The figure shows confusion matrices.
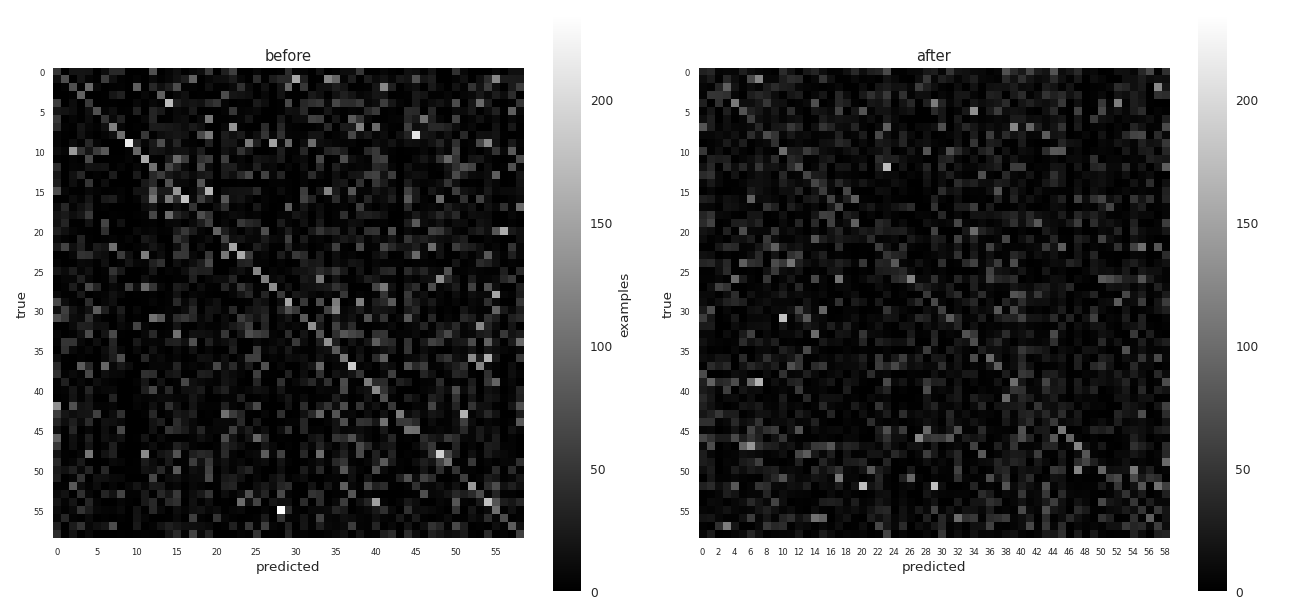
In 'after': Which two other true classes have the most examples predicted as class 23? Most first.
12, 7
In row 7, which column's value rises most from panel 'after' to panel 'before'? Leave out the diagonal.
22
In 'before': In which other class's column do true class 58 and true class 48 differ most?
11
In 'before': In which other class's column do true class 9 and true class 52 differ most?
27
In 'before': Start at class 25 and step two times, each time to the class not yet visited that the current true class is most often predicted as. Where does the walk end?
41
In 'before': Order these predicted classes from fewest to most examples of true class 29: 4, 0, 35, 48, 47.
48, 47, 4, 0, 35
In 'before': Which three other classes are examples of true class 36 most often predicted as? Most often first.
54, 52, 41
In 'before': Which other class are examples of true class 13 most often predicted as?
55
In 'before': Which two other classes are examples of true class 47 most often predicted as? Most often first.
38, 0
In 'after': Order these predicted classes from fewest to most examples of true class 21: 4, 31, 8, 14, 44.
31, 4, 44, 8, 14
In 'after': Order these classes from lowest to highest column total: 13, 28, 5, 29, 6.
13, 5, 28, 29, 6
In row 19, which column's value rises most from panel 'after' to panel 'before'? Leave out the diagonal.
45
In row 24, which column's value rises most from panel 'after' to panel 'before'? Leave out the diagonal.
19
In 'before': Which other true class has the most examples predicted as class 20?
37
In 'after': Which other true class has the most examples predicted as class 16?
47
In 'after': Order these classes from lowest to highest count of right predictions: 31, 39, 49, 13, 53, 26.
49, 53, 13, 31, 39, 26
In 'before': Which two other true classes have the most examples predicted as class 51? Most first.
43, 12
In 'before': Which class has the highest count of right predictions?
9
